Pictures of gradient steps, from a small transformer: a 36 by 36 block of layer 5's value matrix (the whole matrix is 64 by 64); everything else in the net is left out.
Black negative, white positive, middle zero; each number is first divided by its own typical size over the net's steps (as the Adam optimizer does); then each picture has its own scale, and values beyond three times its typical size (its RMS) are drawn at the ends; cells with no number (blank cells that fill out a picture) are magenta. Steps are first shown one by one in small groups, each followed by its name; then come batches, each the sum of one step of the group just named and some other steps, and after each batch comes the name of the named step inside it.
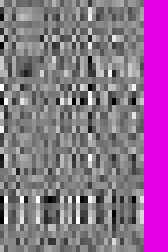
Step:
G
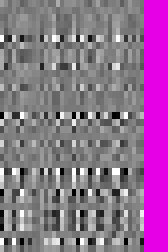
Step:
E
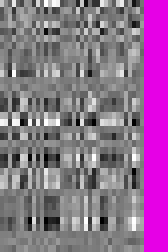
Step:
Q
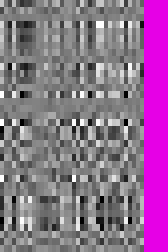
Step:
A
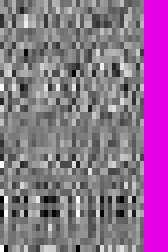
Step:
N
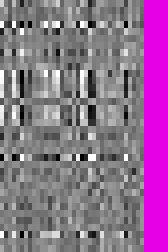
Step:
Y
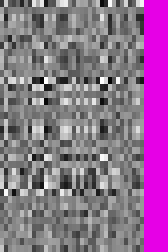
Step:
E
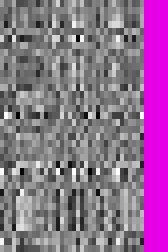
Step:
E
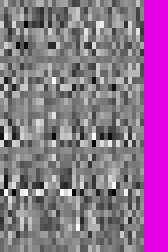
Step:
A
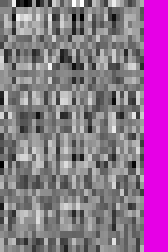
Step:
G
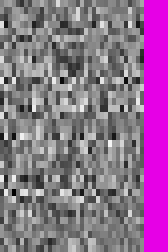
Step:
N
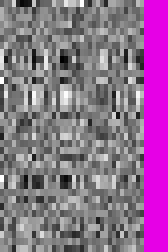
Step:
A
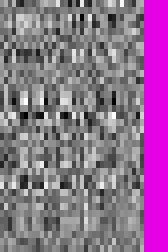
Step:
Q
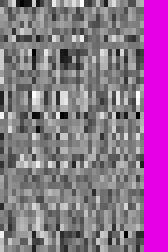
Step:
Y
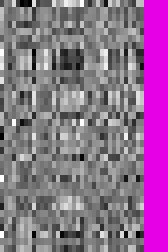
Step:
A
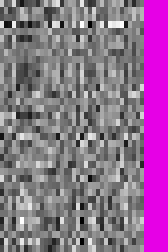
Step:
A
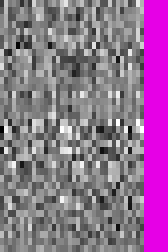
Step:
A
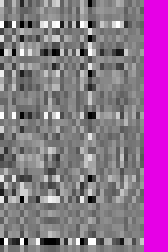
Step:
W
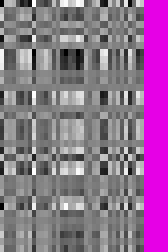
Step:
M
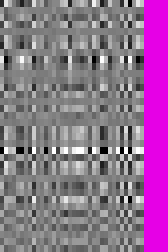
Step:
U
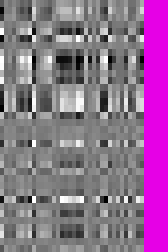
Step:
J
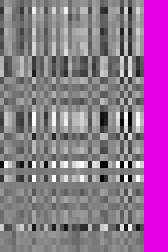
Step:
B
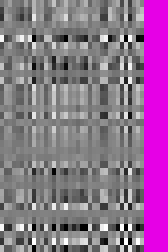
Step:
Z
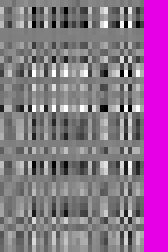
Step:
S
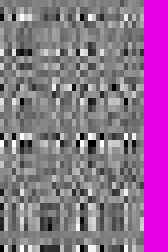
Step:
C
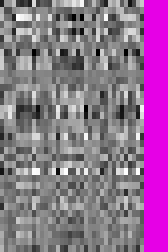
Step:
M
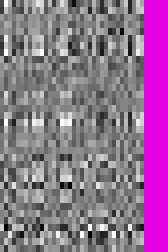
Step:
B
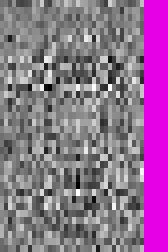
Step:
B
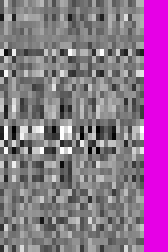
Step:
C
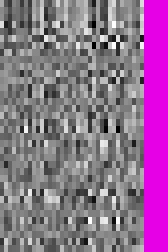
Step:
W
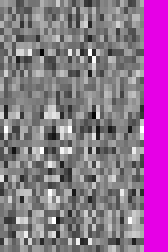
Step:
W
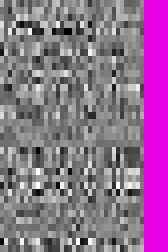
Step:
W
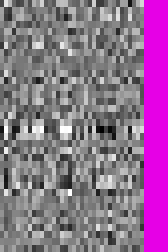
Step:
U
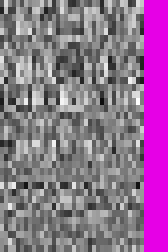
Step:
J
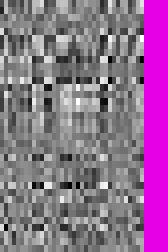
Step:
J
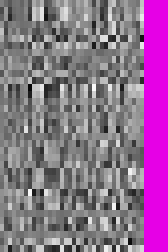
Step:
Z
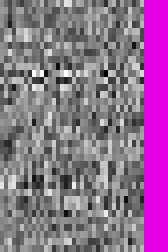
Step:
S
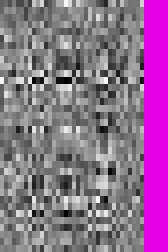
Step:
J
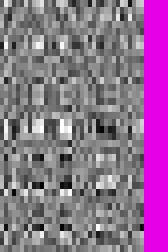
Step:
W
